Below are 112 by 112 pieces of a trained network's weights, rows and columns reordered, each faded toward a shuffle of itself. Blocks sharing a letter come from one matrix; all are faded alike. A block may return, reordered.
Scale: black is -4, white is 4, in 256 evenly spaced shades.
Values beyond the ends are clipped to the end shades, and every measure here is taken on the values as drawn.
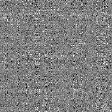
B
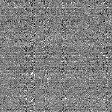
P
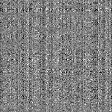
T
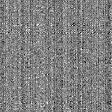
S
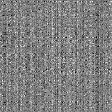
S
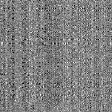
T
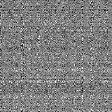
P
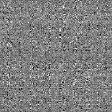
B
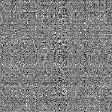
P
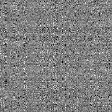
B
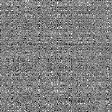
P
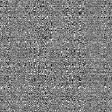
P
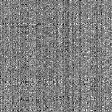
S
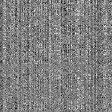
S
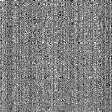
S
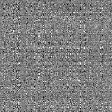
P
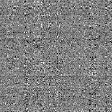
B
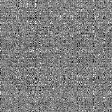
P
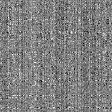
S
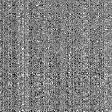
T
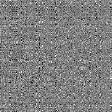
B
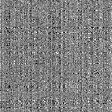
T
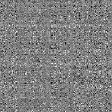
B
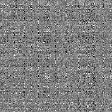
P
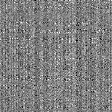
S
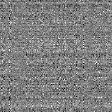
P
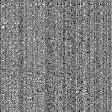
S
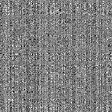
S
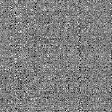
B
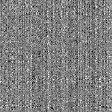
S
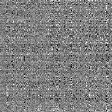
P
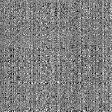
T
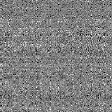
B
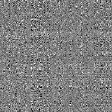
B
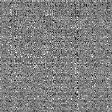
P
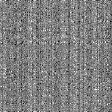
S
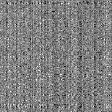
T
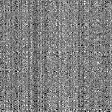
S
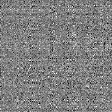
B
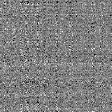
B
